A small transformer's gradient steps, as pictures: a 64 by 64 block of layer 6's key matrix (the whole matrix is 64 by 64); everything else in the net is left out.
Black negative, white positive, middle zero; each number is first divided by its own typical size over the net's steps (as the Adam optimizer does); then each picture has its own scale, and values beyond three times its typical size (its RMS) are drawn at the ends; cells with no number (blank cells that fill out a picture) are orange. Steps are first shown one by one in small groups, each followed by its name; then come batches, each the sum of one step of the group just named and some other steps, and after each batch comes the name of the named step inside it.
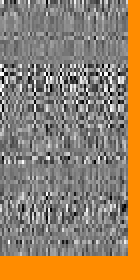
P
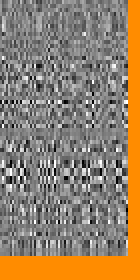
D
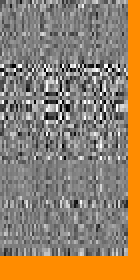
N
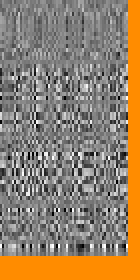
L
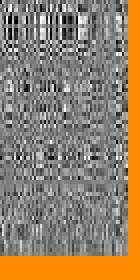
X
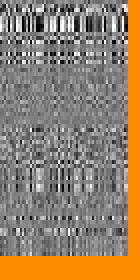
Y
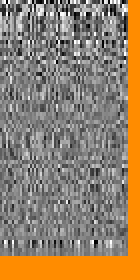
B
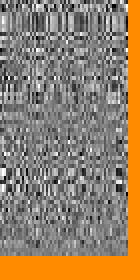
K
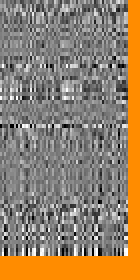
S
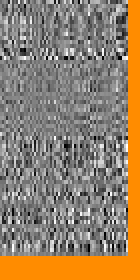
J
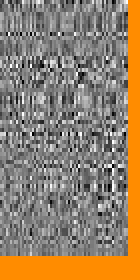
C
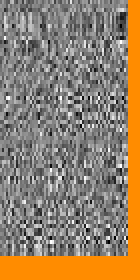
J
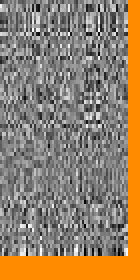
S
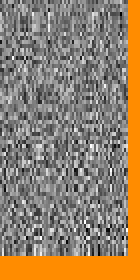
S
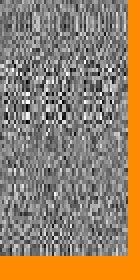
N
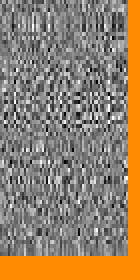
D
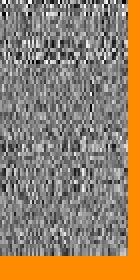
B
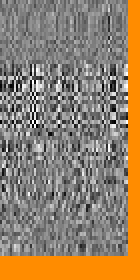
L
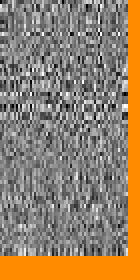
N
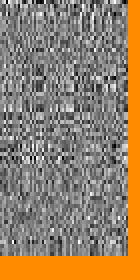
B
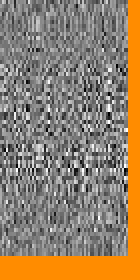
P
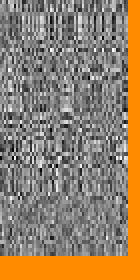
X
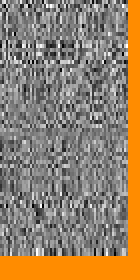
X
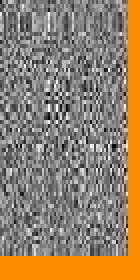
N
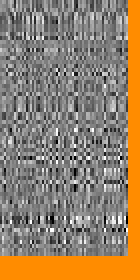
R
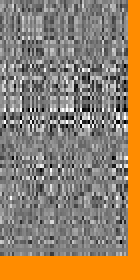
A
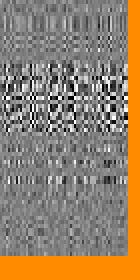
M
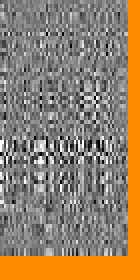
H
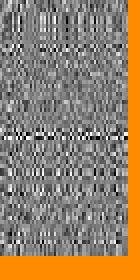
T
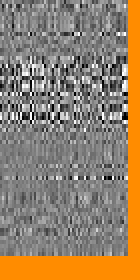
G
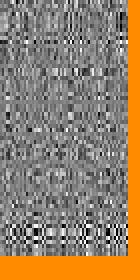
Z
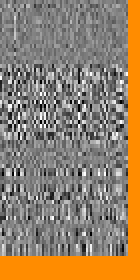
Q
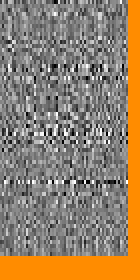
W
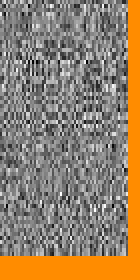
A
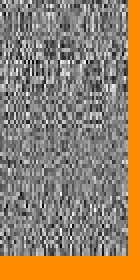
T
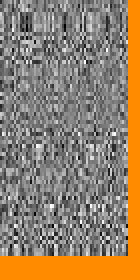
Z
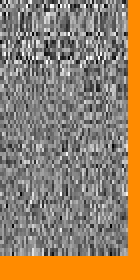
T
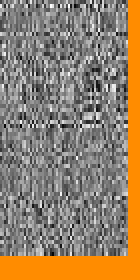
A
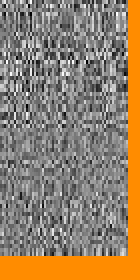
R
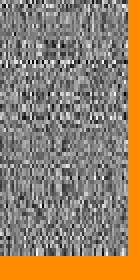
G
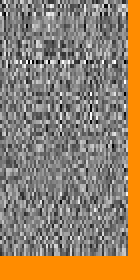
G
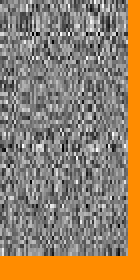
Q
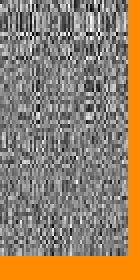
R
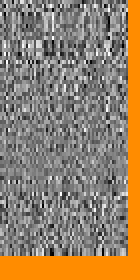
M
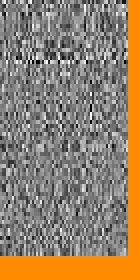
Q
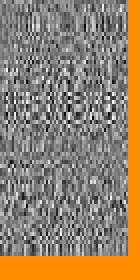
M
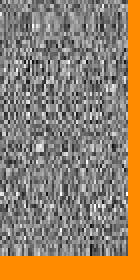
H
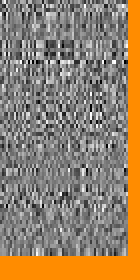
Q
